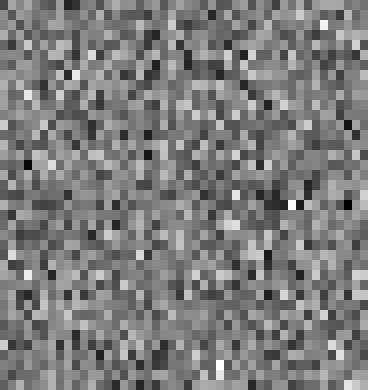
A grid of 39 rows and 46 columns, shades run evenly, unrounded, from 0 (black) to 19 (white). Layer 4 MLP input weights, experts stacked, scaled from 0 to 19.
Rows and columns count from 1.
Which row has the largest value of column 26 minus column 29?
5
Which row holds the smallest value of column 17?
36
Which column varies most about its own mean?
28
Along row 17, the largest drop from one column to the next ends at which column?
33
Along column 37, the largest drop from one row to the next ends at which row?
22
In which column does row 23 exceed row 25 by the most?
30
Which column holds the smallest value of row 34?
10
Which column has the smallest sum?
19
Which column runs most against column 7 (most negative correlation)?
4
